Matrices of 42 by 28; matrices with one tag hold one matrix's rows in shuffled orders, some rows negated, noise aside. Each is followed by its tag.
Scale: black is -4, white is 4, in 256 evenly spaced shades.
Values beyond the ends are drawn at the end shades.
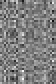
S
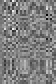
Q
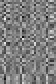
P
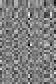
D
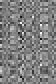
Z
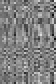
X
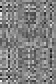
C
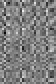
P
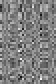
Z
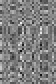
Z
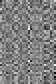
D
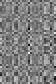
D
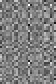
D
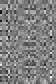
C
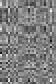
C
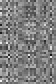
C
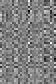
D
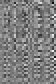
X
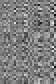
X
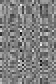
Z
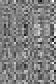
X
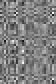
S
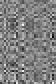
S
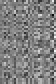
X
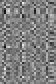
P
